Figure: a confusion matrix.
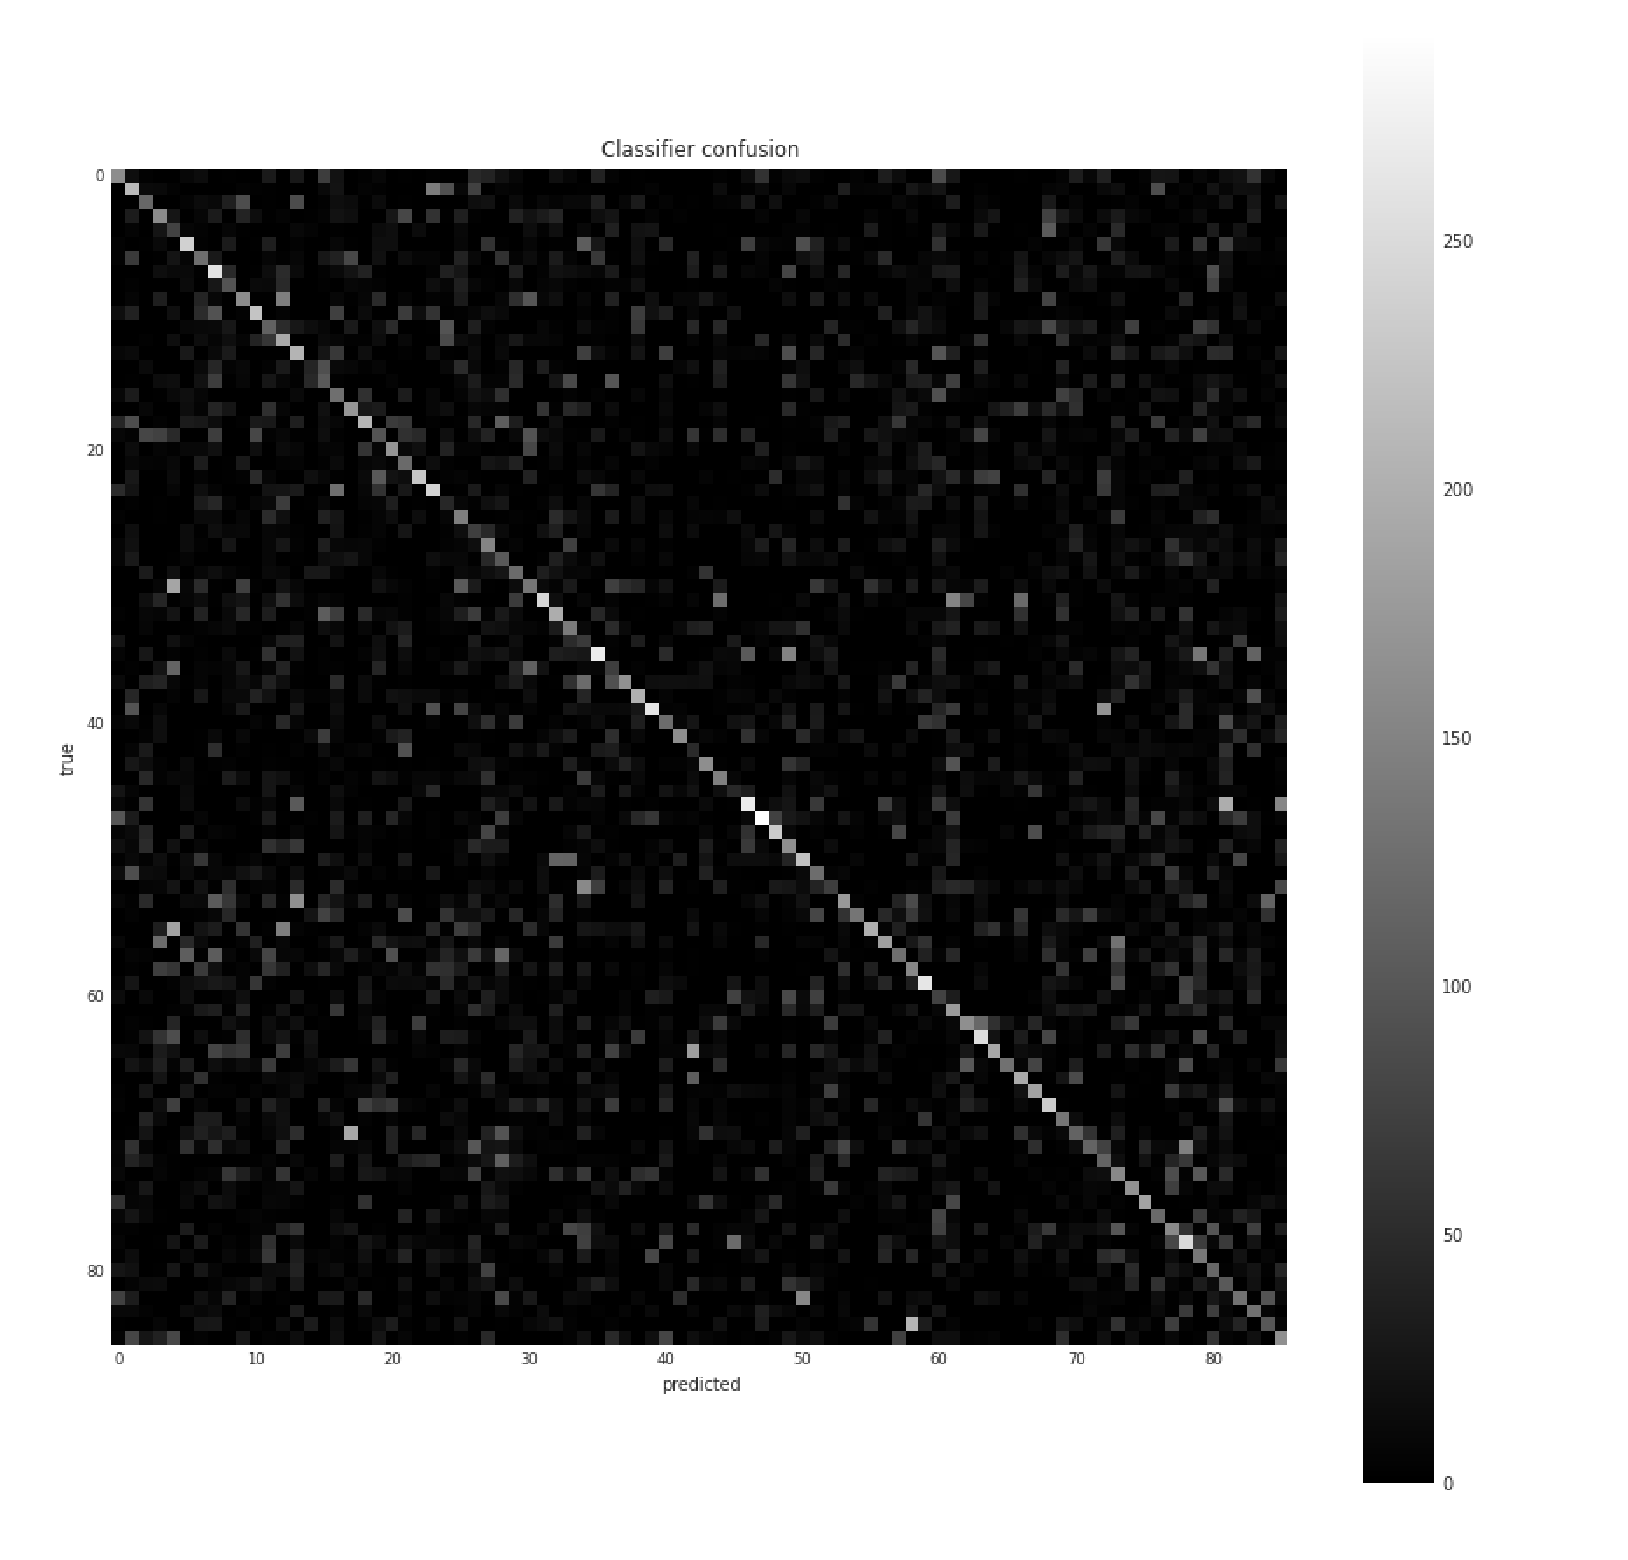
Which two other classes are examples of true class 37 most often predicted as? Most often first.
34, 36
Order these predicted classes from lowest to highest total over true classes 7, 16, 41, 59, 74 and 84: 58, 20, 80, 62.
62, 20, 80, 58
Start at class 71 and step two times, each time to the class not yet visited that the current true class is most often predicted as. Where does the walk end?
45
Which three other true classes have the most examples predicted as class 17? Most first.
70, 6, 65
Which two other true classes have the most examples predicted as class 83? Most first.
35, 38
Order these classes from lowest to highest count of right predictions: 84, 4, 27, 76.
4, 84, 76, 27
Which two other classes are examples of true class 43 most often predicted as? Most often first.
61, 49
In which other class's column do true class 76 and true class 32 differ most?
15
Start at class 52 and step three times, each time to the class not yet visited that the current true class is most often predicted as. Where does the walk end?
50
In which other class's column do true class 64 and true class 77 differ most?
42
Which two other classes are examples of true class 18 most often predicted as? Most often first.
28, 1
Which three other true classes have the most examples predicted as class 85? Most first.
46, 52, 65
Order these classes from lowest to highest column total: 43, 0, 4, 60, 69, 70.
43, 0, 70, 69, 4, 60
